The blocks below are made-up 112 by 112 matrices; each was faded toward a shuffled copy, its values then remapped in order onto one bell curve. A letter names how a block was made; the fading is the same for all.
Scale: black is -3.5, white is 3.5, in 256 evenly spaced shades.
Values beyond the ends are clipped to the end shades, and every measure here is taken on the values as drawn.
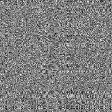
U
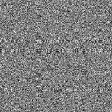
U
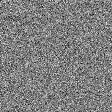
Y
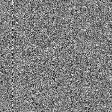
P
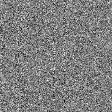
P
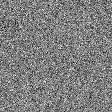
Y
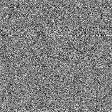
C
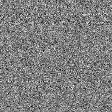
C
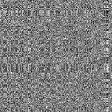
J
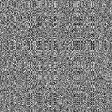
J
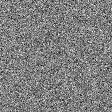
Y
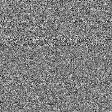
C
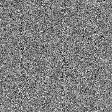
P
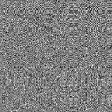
J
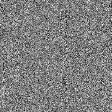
P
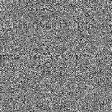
U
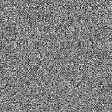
U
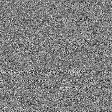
C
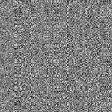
J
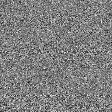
C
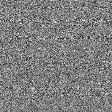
C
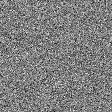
Y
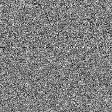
C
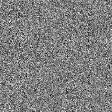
P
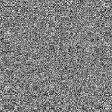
U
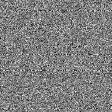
C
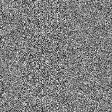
P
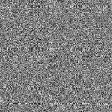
U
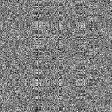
J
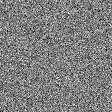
Y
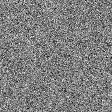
Y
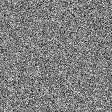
Y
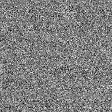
C
